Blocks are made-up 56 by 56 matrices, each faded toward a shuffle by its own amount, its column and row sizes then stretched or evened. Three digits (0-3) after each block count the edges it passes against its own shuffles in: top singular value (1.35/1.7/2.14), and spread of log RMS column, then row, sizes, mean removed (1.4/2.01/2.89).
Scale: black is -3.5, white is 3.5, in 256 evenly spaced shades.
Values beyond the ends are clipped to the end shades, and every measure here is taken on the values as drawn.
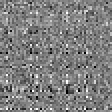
3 2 2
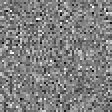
2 1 0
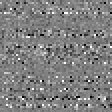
0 0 3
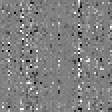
1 3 1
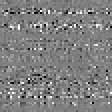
2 1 3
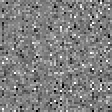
0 2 0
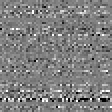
3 0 3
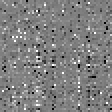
2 2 1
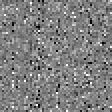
0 2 0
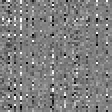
2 3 1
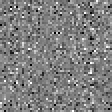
1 2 1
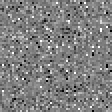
0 1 1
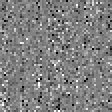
0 2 0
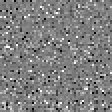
1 0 1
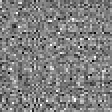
3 0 1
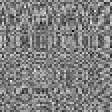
3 1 1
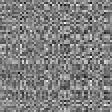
3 2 1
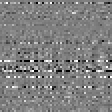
3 0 3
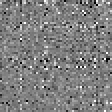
2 1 2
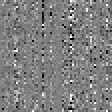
1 3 0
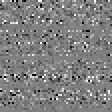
0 0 3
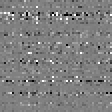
1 1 3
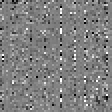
1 3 1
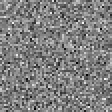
0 0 0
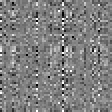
3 3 1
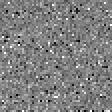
0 0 1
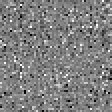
0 1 0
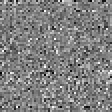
0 1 2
